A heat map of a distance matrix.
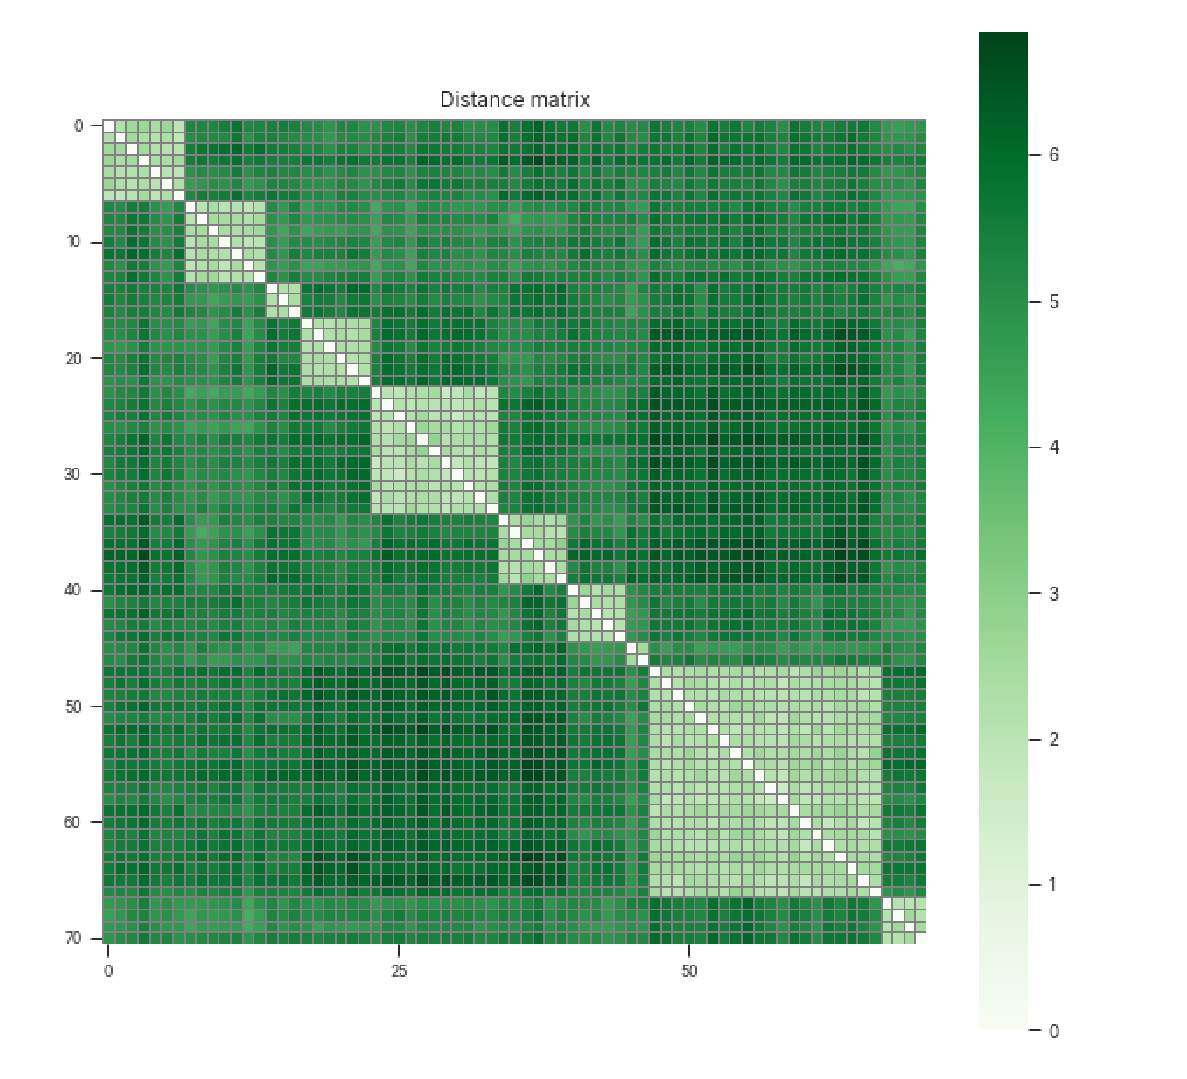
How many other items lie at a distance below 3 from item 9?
6
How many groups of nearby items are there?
10
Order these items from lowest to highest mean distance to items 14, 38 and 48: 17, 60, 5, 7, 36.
60, 36, 7, 5, 17
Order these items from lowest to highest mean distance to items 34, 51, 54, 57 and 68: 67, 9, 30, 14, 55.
55, 67, 9, 14, 30
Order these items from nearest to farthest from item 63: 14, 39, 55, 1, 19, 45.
55, 45, 14, 1, 19, 39
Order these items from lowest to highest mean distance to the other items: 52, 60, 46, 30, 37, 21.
60, 52, 30, 46, 21, 37
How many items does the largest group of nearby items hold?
20
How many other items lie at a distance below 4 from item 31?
10
